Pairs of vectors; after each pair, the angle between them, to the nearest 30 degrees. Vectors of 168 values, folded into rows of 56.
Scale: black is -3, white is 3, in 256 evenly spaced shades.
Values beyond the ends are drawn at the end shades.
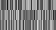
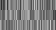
60 degrees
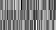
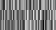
120 degrees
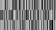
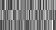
150 degrees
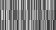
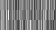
60 degrees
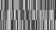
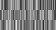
60 degrees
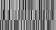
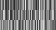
150 degrees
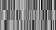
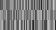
60 degrees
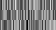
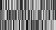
30 degrees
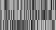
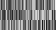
120 degrees
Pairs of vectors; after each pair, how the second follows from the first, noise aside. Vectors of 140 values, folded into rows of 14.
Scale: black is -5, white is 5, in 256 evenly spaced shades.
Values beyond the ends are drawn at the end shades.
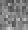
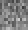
copied.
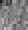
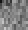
copied.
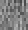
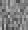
reversed.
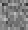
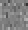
partly zeroed.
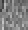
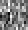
wrapped around, scaled up.
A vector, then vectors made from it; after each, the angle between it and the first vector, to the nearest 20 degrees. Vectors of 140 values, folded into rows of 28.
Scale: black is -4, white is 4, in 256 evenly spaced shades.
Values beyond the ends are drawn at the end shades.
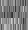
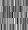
60 degrees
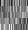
80 degrees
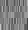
100 degrees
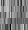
100 degrees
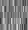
60 degrees
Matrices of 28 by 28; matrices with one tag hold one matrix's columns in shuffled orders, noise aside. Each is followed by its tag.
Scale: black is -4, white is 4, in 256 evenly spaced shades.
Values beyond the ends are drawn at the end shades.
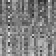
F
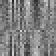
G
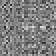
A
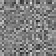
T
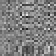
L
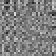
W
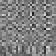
L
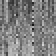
F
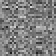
A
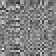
T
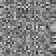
A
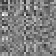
W
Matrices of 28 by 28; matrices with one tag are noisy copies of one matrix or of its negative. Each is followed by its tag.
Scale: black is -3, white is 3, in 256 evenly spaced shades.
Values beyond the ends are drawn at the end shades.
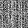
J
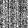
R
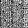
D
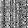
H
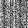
H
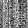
R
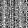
H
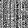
J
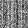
J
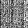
D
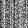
H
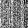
D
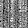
R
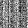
R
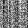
R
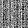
J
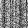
H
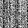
R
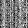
H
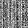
J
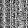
H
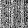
D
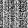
R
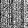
D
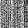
D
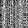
H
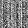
J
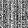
J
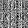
J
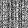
J
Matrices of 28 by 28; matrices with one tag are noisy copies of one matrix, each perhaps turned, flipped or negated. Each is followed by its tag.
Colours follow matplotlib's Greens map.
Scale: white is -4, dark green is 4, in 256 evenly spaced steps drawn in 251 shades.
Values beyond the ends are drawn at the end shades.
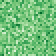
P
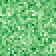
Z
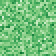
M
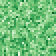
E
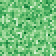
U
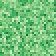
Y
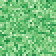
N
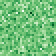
M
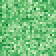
Z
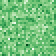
Z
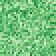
M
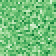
Y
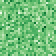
P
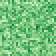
U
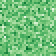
U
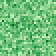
P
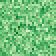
Y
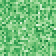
P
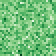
M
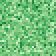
M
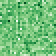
Z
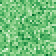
P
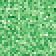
Z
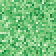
M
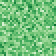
M
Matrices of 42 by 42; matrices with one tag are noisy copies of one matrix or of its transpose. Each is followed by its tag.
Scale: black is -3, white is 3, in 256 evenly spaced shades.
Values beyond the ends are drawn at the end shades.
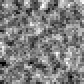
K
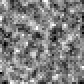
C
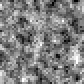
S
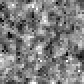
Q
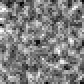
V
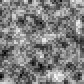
S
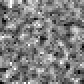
V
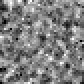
V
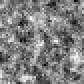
S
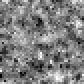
S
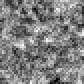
Q
